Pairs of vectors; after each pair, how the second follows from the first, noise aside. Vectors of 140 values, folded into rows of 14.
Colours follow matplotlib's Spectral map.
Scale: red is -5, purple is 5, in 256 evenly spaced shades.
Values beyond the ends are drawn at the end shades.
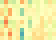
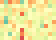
negated.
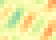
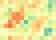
negated.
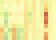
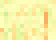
shrunk.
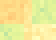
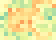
wrapped around.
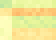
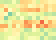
wrapped around.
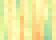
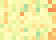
wrapped around, negated, partly zeroed.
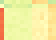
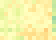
reversed, negated, shrunk.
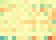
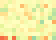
negated, partly zeroed.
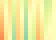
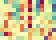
reversed, negated, scaled up.
